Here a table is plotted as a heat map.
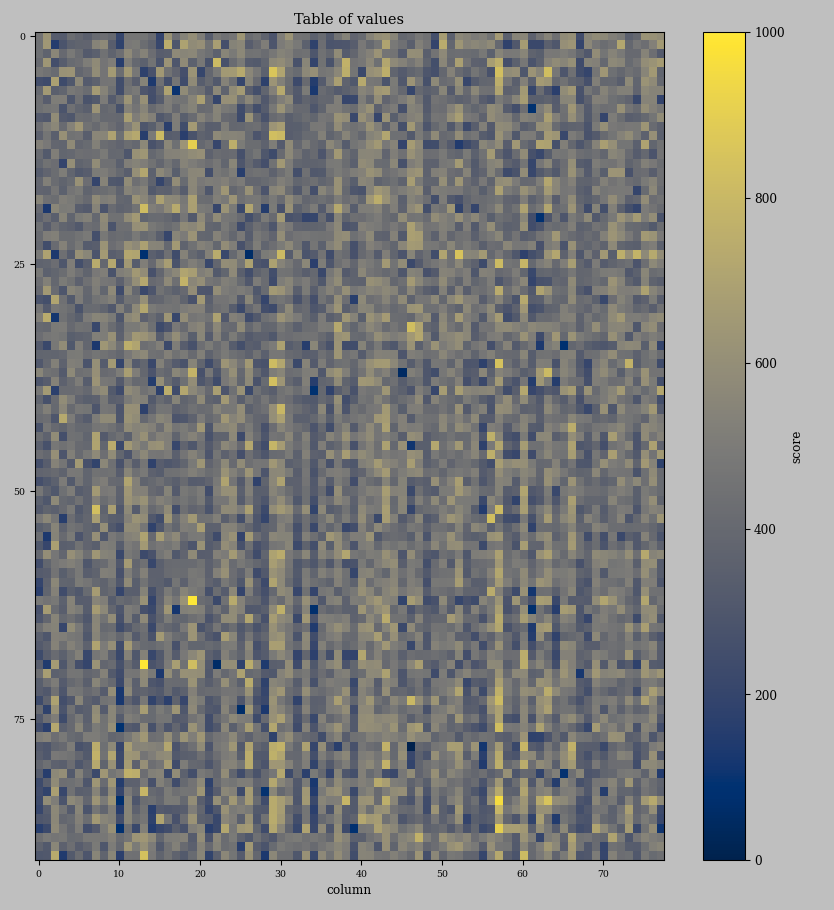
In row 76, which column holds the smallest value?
10
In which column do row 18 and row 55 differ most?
42
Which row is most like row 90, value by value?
83
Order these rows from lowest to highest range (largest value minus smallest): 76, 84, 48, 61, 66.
48, 66, 61, 76, 84
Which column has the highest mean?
57
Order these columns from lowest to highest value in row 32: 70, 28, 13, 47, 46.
28, 70, 13, 47, 46
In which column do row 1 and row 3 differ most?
38
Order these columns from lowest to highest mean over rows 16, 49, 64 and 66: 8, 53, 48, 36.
48, 53, 36, 8
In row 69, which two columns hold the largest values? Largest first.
13, 19
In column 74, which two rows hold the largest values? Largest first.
24, 20
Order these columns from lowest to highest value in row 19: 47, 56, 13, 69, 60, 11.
11, 56, 69, 47, 60, 13
